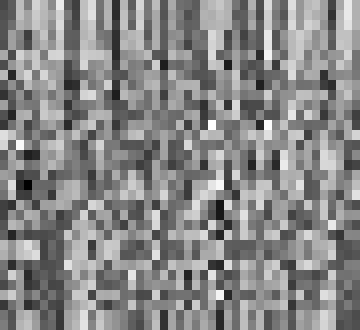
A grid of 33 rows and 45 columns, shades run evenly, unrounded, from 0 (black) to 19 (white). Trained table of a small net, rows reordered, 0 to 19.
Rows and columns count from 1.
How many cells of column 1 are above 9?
11
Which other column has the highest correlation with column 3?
4
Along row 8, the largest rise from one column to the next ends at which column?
3
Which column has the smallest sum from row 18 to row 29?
7
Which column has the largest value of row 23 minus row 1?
42
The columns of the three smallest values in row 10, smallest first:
15, 1, 21
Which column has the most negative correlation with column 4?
17
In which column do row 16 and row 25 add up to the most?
28
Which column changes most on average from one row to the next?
2
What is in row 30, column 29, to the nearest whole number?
3
